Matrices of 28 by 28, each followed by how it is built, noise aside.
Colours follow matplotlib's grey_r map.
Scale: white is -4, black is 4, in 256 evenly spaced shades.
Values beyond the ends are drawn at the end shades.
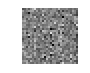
uneven columns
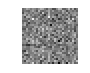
repeating rows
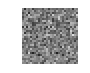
repeating columns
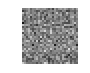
repeating columns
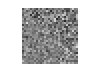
upper triangular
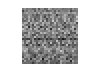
repeating columns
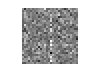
uneven columns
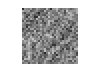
Hankel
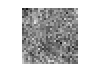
smooth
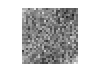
smooth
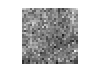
smooth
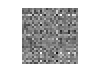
low rank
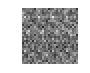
repeating columns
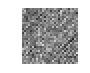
Hankel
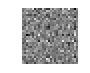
low rank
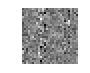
uneven columns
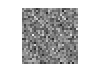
repeating columns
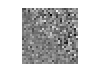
upper triangular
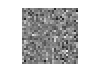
uneven columns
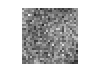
smooth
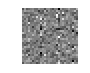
uneven columns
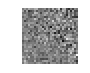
upper triangular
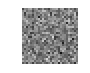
repeating columns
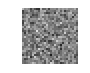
noise
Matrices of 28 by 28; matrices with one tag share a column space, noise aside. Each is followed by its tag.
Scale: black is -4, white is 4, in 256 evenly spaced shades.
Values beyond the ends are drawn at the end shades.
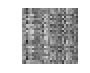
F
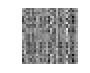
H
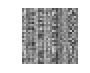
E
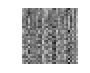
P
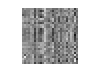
H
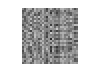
E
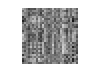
H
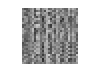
H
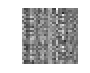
F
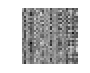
E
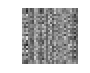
F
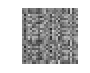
F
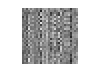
E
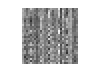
P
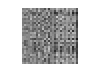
E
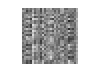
F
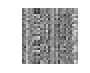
F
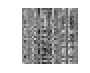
P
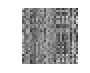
H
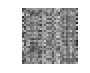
E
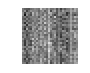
E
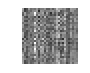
E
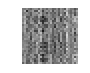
H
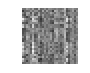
H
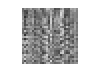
P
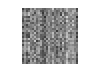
E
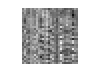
P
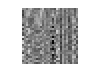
P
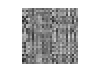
H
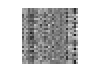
F
